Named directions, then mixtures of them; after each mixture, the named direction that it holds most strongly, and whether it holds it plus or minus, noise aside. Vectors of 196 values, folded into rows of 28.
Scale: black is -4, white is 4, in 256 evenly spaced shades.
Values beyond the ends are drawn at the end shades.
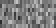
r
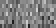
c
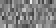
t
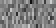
t, minus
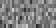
t, minus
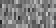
r, plus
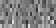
c, minus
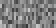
r, minus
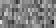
r, minus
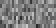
t, minus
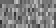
r, plus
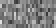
r, minus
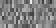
t, plus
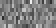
t, plus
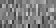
c, plus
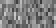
r, minus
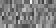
t, plus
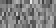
t, plus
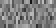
t, minus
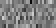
t, minus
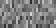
t, minus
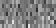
c, minus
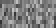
r, plus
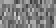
r, minus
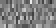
t, plus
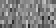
c, plus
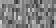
r, minus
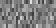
t, plus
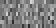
c, plus
